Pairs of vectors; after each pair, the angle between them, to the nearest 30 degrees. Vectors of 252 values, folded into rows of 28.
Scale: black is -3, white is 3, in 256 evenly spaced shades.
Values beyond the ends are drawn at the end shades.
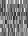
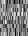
150 degrees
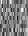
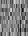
120 degrees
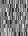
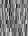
60 degrees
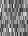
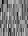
120 degrees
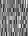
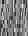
120 degrees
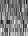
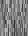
120 degrees
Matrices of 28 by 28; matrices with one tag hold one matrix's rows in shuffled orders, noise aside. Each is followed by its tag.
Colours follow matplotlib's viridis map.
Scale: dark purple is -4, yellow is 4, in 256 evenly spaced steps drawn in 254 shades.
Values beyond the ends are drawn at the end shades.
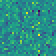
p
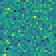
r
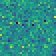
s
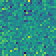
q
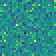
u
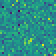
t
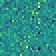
p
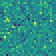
r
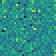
u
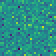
t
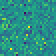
q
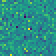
q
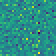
p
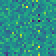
p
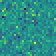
u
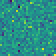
t
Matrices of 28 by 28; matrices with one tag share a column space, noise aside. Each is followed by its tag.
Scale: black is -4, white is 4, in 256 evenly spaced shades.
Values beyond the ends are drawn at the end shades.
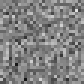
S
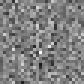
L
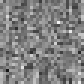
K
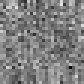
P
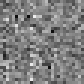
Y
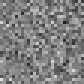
S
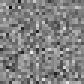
L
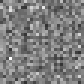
L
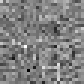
Y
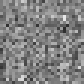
Y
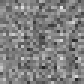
L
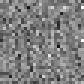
L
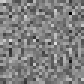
S
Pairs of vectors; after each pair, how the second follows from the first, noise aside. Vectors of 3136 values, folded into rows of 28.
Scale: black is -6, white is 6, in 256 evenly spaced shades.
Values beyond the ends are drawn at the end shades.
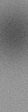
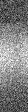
wrapped around, negated, scaled up.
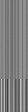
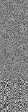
sign-scrambled.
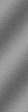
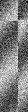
wrapped around, scaled up.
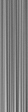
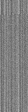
wrapped around, shrunk.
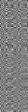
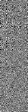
sign-scrambled.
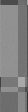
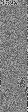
sign-scrambled.
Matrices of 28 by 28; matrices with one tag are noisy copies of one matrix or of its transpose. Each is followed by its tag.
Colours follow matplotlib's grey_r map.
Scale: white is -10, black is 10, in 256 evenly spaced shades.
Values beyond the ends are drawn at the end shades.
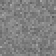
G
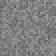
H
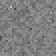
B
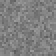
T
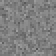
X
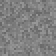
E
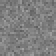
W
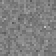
X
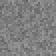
E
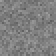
B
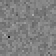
W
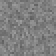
B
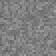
W
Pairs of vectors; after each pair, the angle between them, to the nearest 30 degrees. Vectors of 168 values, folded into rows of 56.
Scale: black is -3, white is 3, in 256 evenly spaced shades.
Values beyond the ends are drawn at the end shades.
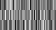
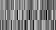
90 degrees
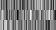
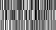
90 degrees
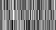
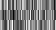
150 degrees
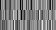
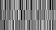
30 degrees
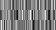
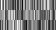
90 degrees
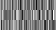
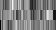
120 degrees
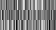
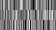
90 degrees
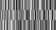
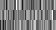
120 degrees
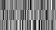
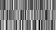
30 degrees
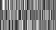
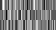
30 degrees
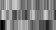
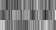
150 degrees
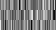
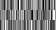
150 degrees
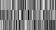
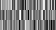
30 degrees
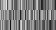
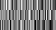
30 degrees
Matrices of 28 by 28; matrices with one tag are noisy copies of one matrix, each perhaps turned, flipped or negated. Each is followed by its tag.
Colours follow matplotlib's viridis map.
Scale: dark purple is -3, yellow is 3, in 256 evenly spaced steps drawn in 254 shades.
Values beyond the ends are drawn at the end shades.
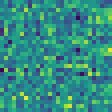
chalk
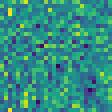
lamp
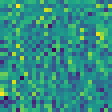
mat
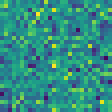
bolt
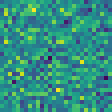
mat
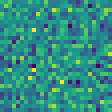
bolt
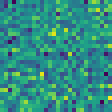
bolt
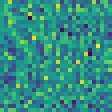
mat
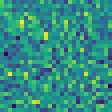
lamp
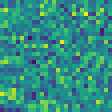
chalk
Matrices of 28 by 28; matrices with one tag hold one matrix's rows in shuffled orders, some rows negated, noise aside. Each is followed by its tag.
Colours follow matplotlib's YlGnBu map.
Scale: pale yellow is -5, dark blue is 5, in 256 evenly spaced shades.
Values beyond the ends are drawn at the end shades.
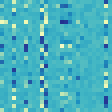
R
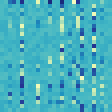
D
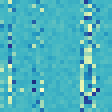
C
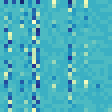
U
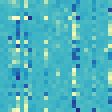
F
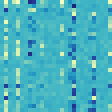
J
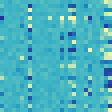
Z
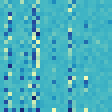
U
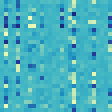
J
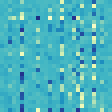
D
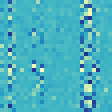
C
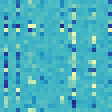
J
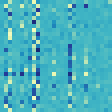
U
